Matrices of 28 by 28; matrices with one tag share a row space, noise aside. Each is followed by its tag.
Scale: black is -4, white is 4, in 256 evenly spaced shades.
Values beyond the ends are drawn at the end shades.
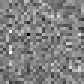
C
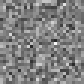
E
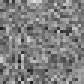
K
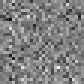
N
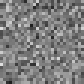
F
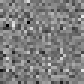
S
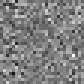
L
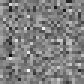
C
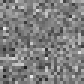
L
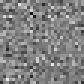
F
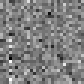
C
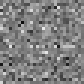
K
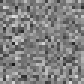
L
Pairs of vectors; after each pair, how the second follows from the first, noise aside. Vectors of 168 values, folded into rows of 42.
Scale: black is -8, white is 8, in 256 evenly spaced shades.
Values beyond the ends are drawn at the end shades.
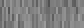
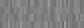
wrapped around, negated, shrunk.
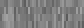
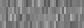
shuffled.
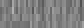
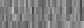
copied.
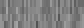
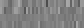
reversed, partly zeroed.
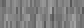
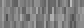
negated.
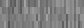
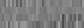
reversed, partly zeroed.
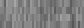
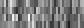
reversed, negated, scaled up.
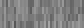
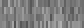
copied.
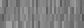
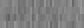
wrapped around, negated, shrunk.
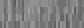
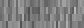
negated.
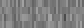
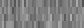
copied.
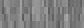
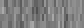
negated.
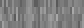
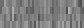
reversed, negated.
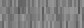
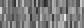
reversed, negated, scaled up.
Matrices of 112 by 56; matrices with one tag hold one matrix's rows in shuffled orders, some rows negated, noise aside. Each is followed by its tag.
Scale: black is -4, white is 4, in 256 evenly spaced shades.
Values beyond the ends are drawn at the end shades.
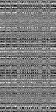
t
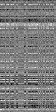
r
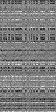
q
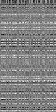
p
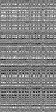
p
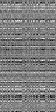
q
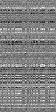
q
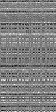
p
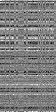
r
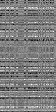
r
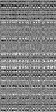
p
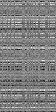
q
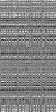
p
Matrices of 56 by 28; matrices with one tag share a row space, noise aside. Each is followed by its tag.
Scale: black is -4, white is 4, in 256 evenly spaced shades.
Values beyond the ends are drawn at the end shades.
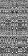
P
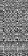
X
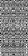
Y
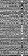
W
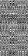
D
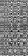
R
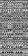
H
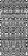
Y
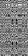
P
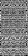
Y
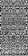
Y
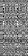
X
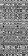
X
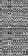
H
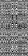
P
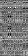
H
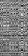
W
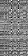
R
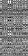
H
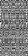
Y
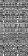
X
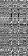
R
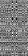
P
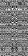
P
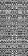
P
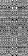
P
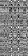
R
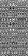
D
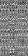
D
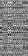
H
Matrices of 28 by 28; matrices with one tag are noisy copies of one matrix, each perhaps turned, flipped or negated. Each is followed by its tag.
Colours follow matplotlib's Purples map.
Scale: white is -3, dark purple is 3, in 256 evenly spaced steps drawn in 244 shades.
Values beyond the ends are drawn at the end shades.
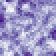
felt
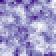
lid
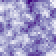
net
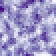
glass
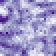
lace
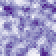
felt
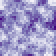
net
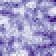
lace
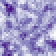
felt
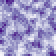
glass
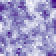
net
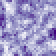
felt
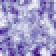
lace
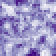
felt
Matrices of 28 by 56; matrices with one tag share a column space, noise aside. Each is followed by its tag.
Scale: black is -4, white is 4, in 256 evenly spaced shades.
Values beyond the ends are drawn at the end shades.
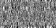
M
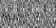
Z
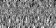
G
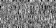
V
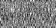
Z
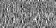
Z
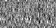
Z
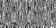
M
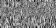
G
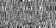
M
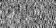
V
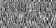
Z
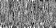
M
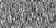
Z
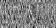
V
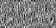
Z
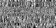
G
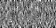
M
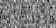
V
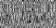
Z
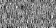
V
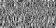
G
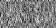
Z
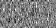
Z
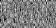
Z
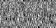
Z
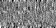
M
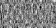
V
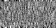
M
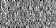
M
